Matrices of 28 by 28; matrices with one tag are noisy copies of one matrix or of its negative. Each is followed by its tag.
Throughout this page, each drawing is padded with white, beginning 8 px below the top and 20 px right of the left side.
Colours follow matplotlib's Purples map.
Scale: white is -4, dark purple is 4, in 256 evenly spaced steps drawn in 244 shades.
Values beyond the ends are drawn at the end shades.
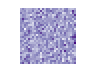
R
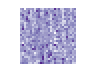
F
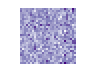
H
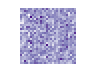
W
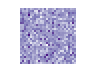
W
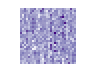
F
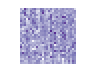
F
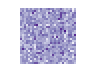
H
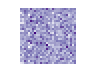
W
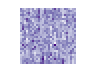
F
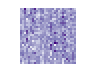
F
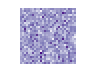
R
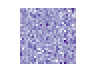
H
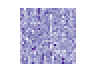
F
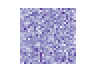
R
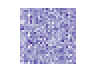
W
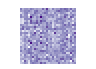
W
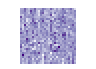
F
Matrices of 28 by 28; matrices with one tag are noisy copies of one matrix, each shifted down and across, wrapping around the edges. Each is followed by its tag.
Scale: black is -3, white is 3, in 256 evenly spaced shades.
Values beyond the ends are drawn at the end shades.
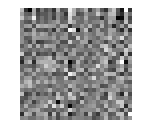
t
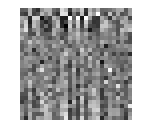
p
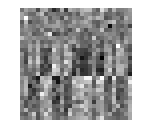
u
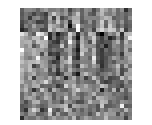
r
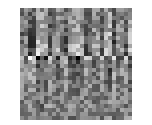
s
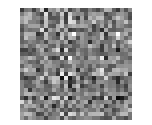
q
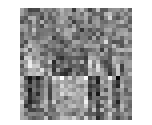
r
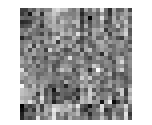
r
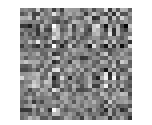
t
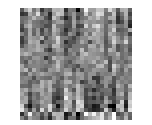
u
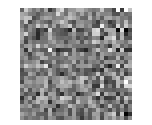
q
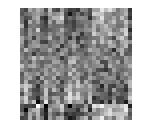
r
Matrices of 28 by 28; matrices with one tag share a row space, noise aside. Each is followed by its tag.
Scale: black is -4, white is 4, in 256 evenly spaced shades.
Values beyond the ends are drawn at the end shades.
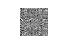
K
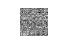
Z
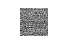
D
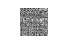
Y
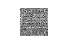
D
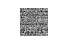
K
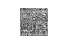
Z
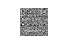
K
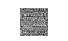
D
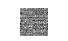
D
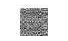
Y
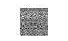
K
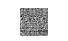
K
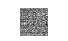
Z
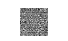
Y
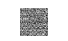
Z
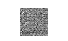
K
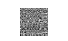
Y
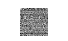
D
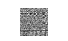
Z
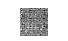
K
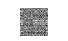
D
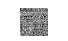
D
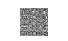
Z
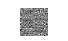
D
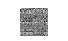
D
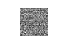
D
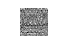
K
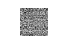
D
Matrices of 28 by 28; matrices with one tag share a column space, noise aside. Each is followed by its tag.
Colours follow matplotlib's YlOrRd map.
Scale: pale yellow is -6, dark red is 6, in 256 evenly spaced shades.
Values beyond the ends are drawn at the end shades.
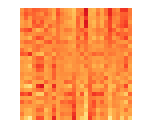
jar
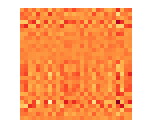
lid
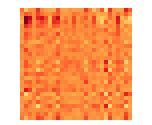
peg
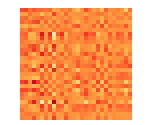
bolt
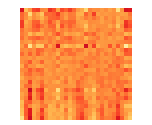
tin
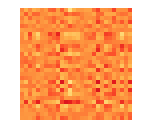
bolt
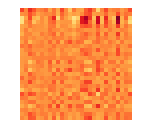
peg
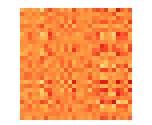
bolt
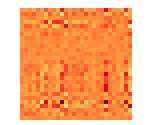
lid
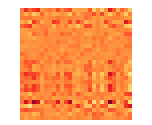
lid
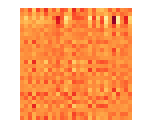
peg
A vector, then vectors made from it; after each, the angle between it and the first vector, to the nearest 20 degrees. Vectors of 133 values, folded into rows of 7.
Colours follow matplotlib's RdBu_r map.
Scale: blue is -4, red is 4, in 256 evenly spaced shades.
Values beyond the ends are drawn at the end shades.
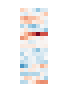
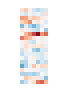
20 degrees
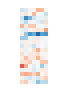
160 degrees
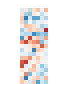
120 degrees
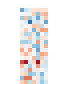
100 degrees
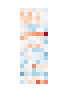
40 degrees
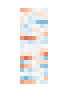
100 degrees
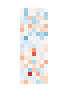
120 degrees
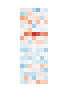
40 degrees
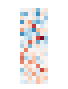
100 degrees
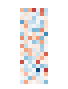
100 degrees
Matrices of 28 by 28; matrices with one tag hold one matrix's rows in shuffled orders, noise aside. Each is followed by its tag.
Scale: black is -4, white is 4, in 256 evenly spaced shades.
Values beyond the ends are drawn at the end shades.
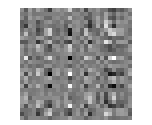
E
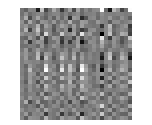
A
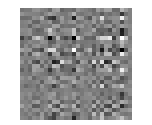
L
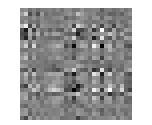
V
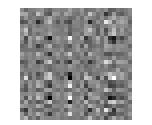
E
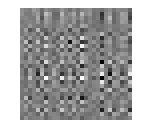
A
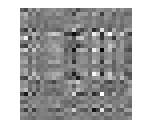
V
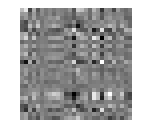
V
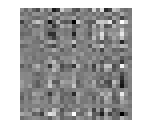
L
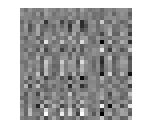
A
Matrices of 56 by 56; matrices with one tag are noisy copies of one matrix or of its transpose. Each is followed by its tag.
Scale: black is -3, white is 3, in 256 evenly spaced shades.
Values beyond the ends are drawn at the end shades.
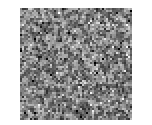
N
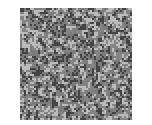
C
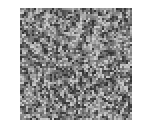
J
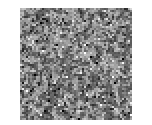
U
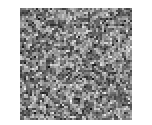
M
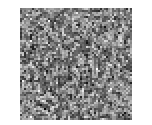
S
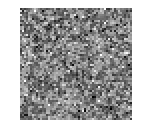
M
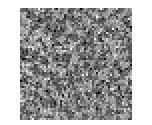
C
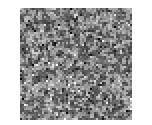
J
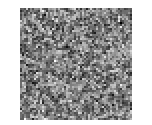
M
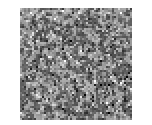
N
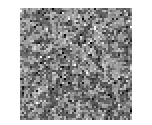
U
